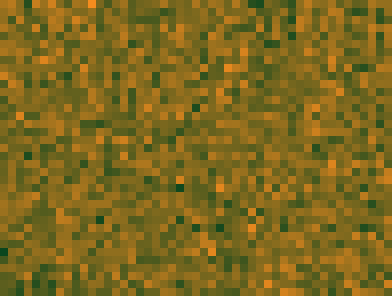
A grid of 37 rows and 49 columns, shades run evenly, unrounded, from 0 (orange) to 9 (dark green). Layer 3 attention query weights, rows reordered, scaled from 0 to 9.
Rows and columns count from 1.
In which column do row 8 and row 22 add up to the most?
15
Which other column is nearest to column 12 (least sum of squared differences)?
16
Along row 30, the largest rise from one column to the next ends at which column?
48
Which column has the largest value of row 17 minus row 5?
23
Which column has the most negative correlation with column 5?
32
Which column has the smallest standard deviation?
24
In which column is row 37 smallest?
36
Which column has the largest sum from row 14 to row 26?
14
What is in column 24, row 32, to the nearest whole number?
3
